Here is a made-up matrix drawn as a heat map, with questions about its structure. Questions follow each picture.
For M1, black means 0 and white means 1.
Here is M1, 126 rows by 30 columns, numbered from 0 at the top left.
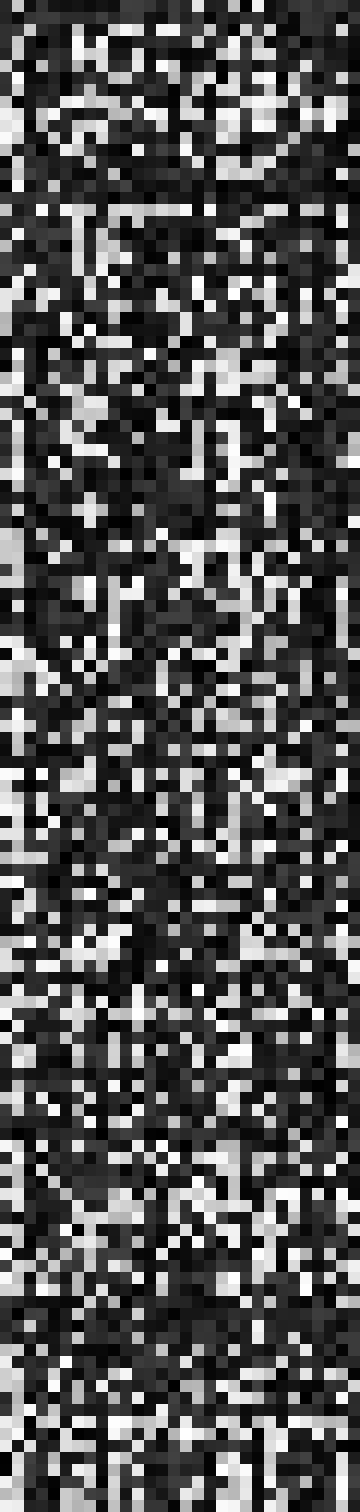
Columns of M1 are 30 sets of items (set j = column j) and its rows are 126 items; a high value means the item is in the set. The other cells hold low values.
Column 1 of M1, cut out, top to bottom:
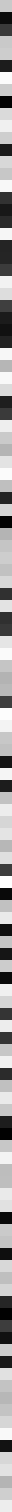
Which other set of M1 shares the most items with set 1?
19
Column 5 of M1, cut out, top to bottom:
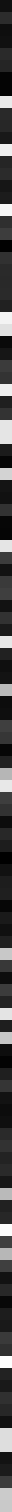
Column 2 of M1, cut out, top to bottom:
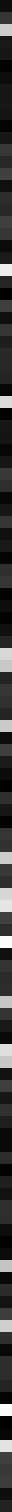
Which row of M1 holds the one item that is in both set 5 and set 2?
120
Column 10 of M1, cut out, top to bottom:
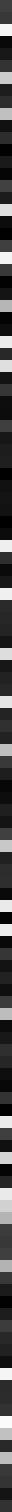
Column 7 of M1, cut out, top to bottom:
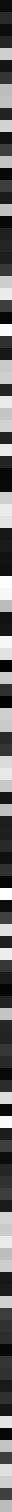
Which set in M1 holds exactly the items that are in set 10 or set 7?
22
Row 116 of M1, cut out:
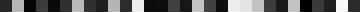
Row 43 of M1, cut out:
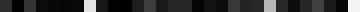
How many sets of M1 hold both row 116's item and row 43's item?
0
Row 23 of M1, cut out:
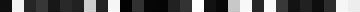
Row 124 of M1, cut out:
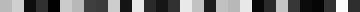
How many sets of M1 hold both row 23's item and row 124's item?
6
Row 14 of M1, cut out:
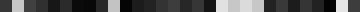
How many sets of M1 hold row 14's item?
7
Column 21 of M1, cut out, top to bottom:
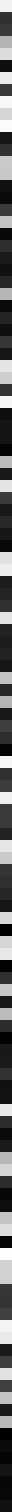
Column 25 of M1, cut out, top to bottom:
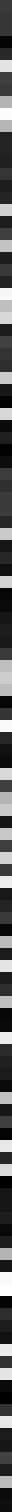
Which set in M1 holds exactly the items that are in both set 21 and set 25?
27
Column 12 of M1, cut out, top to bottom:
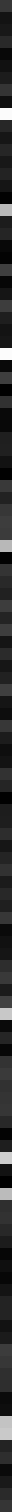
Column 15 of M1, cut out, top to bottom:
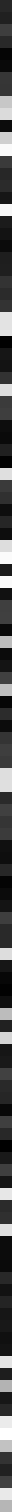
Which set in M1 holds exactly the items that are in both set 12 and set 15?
26
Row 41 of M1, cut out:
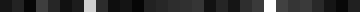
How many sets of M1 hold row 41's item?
2
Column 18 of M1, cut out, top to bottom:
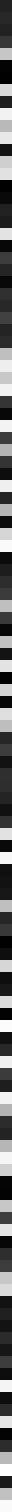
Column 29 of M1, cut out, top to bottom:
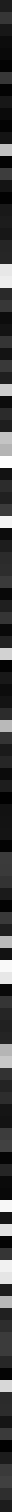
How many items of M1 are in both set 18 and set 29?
9
